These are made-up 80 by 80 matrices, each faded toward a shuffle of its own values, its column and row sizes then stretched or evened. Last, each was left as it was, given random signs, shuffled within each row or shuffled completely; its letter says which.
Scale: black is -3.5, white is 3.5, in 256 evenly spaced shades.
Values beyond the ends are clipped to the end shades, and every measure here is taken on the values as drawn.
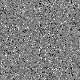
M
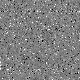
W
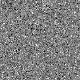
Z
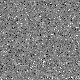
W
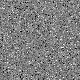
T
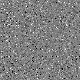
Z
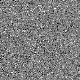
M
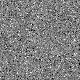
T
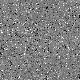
W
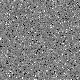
T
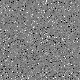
Z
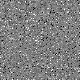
Z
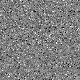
W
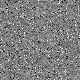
T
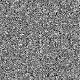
Z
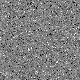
W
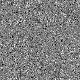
M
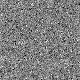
T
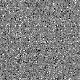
Z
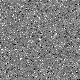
T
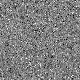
T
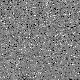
W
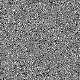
M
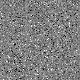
M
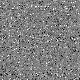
W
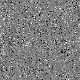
M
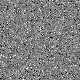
T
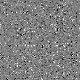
Z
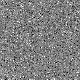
M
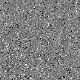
Z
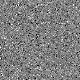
Z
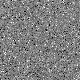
T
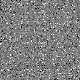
Z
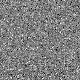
W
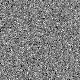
T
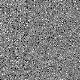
Z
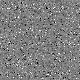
W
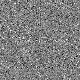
W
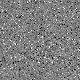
W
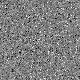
W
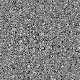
Z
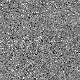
M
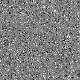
Z
